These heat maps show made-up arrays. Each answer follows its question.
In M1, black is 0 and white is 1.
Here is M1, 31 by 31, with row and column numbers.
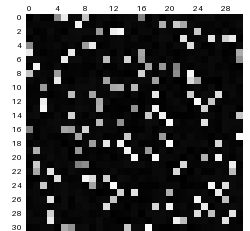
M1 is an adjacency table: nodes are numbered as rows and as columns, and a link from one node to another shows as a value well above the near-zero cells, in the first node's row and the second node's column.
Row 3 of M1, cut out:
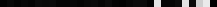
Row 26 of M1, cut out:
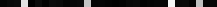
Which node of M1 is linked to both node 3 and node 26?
node 28
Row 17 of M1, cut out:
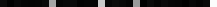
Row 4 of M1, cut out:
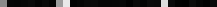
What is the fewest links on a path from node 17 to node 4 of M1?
4
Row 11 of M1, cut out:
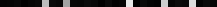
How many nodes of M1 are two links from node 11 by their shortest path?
10
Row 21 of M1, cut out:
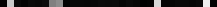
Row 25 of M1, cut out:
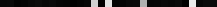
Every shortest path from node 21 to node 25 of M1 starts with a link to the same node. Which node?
node 8
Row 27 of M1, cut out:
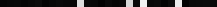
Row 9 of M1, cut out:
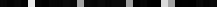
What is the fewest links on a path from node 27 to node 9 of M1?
2
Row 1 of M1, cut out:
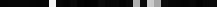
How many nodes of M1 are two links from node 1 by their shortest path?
5
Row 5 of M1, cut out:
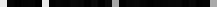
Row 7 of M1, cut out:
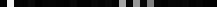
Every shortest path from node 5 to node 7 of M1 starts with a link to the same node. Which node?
node 30
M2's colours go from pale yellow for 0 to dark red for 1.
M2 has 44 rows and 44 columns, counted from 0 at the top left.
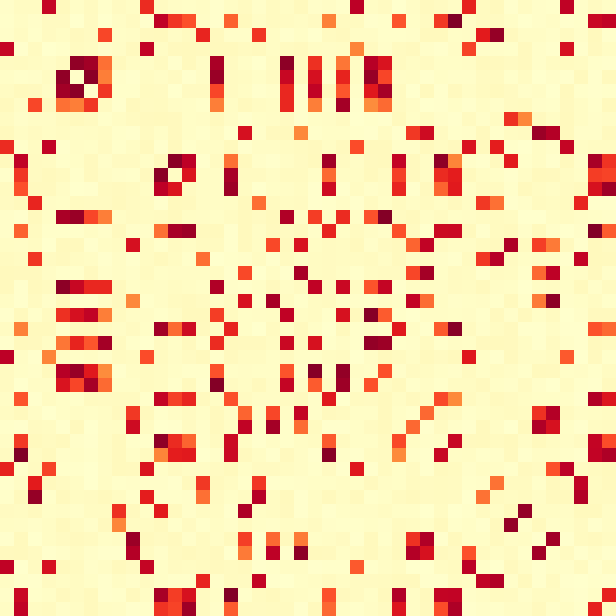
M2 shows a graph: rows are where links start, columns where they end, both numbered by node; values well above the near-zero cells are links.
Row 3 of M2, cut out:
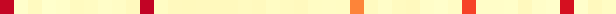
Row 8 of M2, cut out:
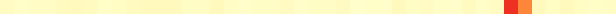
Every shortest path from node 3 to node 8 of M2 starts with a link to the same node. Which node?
node 33
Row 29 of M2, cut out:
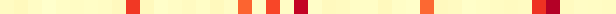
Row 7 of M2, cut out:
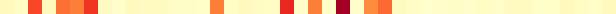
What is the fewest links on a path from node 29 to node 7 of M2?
6
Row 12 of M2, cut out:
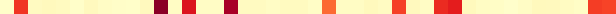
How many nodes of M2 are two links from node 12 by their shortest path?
1
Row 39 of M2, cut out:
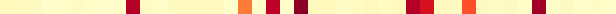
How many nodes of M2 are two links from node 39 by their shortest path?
6
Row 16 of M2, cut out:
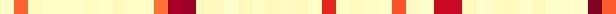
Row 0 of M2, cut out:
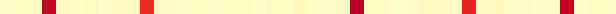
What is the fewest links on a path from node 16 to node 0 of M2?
6
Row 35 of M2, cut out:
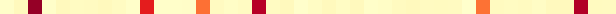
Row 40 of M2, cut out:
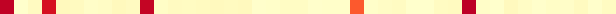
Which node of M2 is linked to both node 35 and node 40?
node 10
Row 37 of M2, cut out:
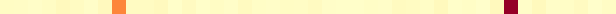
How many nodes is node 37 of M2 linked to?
2
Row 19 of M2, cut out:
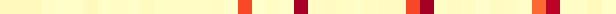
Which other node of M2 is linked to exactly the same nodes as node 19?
node 9
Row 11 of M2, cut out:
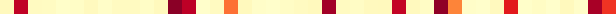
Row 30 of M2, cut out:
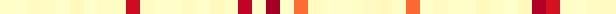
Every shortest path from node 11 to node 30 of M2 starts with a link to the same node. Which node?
node 36
